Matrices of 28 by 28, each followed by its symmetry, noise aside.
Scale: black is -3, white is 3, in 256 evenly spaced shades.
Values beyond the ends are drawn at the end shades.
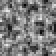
mirrored top to bottom.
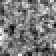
no symmetry.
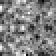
mirrored top to bottom.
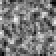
same after a half turn.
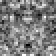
mirrored left to right.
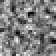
no symmetry.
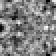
mirrored top to bottom.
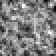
symmetric across the other diagonal.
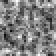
same after a half turn.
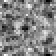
mirrored top to bottom.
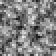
same after a half turn.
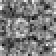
mirrored top to bottom.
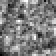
symmetric across the other diagonal.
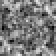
same after a half turn.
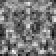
mirrored left to right.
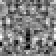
mirrored left to right.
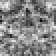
mirrored left to right.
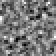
same after a half turn.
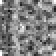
mirrored top to bottom.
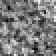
symmetric across the other diagonal.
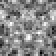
mirrored left to right.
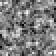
same after a half turn.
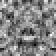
mirrored left to right.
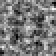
same after a half turn.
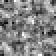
same after a half turn.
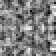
mirrored top to bottom.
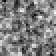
same after a half turn.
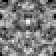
mirrored left to right.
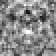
mirrored left to right.
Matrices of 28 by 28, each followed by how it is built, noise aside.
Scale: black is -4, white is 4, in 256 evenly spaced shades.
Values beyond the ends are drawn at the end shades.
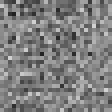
blocks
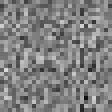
low rank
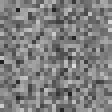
repeating rows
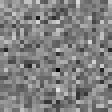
low rank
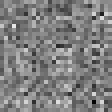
low rank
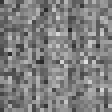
blocks
